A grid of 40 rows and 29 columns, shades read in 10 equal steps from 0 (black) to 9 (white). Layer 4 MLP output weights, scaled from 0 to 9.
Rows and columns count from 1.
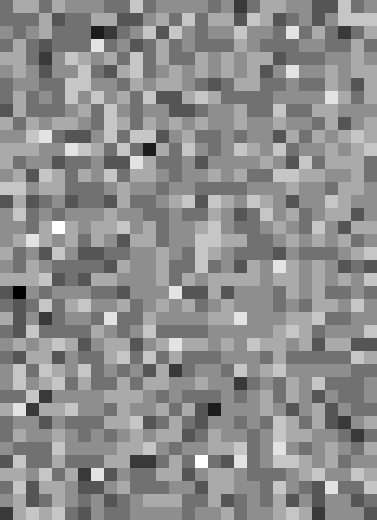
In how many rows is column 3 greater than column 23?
8
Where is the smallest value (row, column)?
23, 2
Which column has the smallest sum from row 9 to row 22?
7
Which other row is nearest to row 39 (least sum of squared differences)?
34
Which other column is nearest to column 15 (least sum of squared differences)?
20
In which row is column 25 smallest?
40
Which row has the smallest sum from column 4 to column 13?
3
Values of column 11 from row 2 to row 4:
3 5 3
